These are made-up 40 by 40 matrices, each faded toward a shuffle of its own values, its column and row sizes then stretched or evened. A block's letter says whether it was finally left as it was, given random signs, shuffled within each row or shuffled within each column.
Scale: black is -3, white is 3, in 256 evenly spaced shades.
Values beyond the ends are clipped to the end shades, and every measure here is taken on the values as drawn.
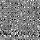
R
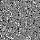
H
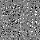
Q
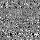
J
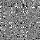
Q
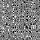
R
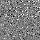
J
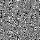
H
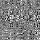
R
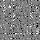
R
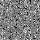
H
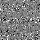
J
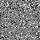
J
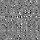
R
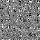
Q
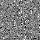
H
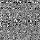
Q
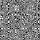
R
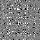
Q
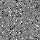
H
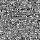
J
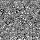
J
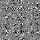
Q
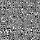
Q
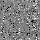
H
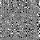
R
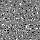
J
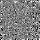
Q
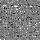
J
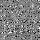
J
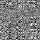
R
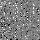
H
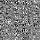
Q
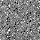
H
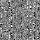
H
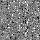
H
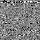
J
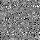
J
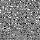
J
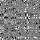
R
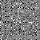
Q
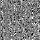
H
